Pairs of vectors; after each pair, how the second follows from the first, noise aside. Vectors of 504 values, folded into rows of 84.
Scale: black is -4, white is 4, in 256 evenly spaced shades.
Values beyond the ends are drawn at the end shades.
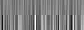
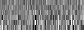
sign-scrambled.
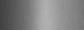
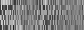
sign-scrambled.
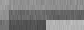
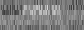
wrapped around, partly zeroed.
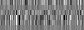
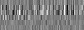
reversed, negated, partly zeroed.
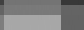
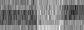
wrapped around, negated.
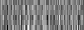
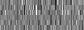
reversed, negated, partly zeroed.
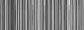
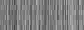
reversed, negated, shrunk.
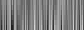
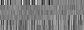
reversed, negated, partly zeroed.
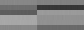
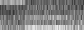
wrapped around, negated.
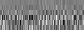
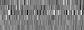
reversed, negated, partly zeroed.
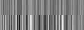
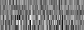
sign-scrambled.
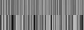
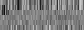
wrapped around, partly zeroed.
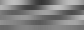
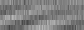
reversed, negated, shrunk.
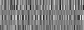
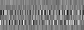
reversed, negated, partly zeroed.
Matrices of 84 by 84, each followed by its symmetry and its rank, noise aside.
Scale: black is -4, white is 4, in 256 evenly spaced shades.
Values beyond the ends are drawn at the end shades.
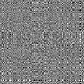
antisymmetric, rank six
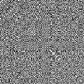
symmetric, rank twelve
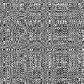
no symmetry, rank six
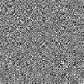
symmetric, rank eight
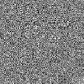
no symmetry, rank twelve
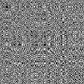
symmetric, rank six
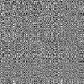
antisymmetric, rank eight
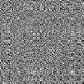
symmetric, rank six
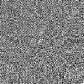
no symmetry, rank twelve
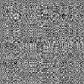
no symmetry, rank eight
